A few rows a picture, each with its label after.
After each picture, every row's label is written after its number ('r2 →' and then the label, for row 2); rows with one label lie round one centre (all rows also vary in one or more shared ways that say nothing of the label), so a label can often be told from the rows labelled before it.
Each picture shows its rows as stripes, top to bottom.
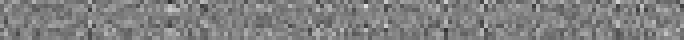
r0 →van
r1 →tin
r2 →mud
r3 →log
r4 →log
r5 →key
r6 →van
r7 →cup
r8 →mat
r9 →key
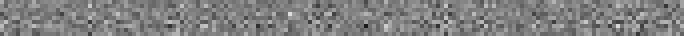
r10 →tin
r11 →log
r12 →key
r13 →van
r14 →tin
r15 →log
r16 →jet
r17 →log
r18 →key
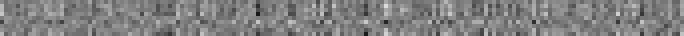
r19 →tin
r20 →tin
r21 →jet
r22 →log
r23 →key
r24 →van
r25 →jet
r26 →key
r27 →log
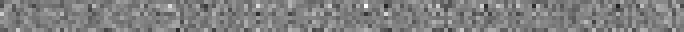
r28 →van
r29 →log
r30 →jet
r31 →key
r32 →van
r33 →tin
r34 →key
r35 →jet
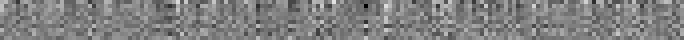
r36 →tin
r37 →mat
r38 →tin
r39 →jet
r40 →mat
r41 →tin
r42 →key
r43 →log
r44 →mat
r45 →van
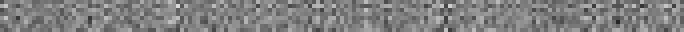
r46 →key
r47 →jet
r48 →key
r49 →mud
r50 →van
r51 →tin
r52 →tin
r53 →log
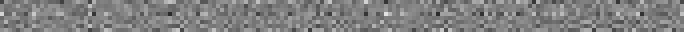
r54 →van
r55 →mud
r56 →tin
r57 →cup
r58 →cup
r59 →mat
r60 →key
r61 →jet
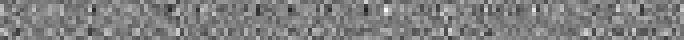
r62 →jet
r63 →jet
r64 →mud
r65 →key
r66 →mat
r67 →mud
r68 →jet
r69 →log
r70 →log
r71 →key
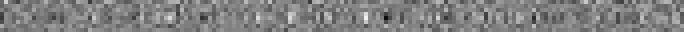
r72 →mat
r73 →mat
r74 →mat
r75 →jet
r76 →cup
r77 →key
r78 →mat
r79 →key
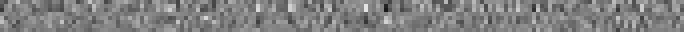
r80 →key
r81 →tin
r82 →log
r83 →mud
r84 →cup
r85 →mat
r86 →log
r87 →tin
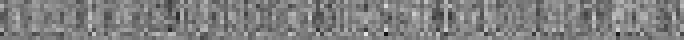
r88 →van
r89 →tin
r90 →van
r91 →van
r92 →mat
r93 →key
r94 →log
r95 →tin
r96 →key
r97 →mud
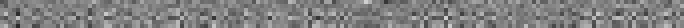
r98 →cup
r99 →log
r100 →key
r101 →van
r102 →log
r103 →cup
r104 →van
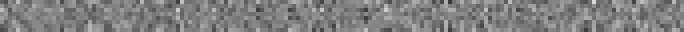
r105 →mat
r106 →tin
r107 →mud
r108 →log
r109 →van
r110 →van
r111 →mud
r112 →key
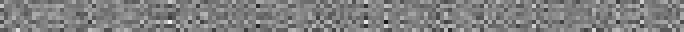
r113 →mat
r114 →jet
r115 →mat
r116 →log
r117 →tin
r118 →mat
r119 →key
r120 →mud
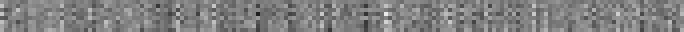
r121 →jet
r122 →mat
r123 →mud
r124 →mud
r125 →key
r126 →van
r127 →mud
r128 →log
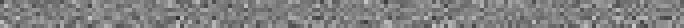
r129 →log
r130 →log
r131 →cup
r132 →key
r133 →mat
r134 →jet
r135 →log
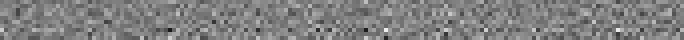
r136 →jet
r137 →mat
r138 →van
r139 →log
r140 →key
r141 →key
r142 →jet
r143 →tin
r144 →mat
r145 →mat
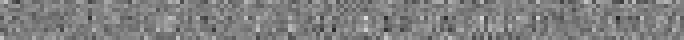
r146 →log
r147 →tin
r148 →mat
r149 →van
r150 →log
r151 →mud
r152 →log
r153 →log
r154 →tin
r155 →mat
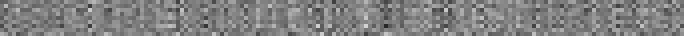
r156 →cup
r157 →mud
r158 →van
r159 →jet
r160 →log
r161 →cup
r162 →van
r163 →log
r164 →mud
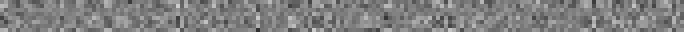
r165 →tin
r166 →log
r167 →jet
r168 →van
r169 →van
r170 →jet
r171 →van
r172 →mud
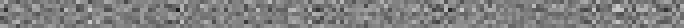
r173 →mat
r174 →mat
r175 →tin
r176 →key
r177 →key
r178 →mat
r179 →van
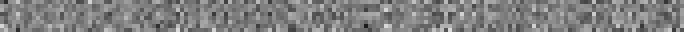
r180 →key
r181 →mud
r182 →mud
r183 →log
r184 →jet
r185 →cup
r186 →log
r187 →key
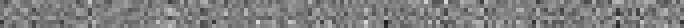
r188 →van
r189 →jet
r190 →tin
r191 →mud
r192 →log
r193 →van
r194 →jet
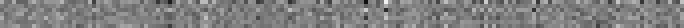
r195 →van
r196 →mat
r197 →log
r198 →key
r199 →jet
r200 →key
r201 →van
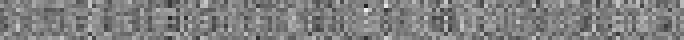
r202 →cup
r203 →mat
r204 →mud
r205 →mat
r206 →van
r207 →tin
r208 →jet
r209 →tin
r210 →log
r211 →key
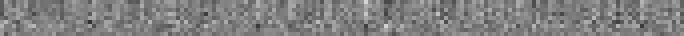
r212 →tin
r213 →tin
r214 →van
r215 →mud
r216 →tin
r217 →jet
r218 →cup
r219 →tin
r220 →van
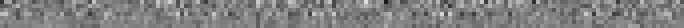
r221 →log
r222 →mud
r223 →van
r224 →tin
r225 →van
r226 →tin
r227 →jet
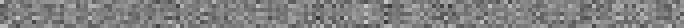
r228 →tin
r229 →cup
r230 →cup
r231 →tin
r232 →tin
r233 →log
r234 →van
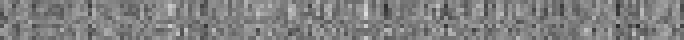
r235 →key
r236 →jet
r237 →jet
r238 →mat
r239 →key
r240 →key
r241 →key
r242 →tin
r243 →mud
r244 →tin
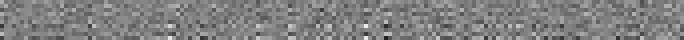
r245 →jet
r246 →mud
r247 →key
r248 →log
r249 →log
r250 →tin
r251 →cup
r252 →van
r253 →log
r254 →mat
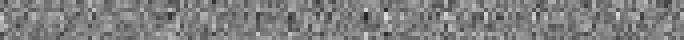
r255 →tin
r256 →van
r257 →mat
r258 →log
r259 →mud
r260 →key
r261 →van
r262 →mud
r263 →log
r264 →mat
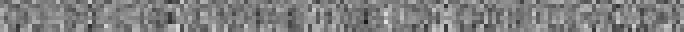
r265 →mat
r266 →jet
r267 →mud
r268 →key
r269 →van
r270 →tin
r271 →cup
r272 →key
